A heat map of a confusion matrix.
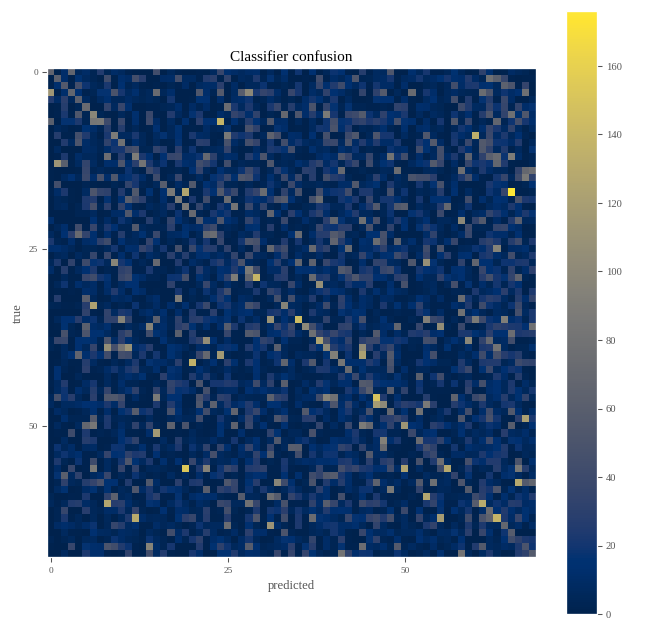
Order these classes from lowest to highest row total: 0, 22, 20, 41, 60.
0, 20, 22, 60, 41
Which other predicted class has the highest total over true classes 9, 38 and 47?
46
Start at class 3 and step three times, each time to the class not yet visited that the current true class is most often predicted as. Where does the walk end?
52
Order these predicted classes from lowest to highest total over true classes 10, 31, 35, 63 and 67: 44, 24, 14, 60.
24, 14, 60, 44
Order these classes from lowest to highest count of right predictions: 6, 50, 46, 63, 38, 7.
7, 6, 50, 38, 63, 46
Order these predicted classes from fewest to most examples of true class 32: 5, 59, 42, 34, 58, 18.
42, 59, 34, 5, 58, 18
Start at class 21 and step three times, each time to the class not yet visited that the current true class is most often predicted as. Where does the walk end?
65
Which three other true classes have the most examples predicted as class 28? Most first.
3, 61, 29
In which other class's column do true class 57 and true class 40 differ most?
44
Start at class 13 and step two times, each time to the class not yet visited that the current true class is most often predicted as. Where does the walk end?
62
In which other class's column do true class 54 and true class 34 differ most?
58
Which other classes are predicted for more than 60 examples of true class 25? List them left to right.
31, 37, 42, 63
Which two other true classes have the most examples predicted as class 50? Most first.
56, 19
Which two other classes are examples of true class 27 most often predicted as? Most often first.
53, 9
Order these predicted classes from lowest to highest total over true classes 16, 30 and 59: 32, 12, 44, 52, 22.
32, 44, 52, 12, 22
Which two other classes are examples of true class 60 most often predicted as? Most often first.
53, 31
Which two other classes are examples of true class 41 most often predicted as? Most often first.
20, 33
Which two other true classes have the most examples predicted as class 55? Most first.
63, 36
